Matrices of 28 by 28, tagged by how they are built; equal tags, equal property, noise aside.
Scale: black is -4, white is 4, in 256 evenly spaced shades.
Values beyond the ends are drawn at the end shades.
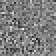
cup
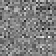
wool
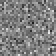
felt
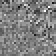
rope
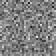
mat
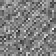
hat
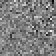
rope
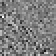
cup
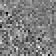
cup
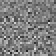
wool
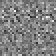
wool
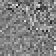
rope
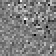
rope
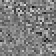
rope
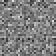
mat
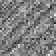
hat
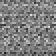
mat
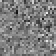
rope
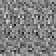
mat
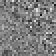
rope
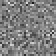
wool
